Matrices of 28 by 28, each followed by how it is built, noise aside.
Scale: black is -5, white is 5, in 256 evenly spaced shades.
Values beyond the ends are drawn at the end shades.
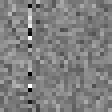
uneven columns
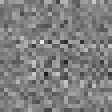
low rank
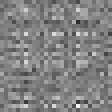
low rank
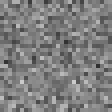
repeating columns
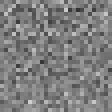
low rank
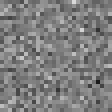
repeating rows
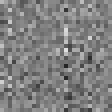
uneven columns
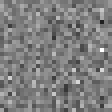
uneven columns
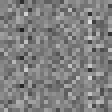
repeating rows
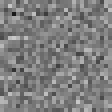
repeating rows
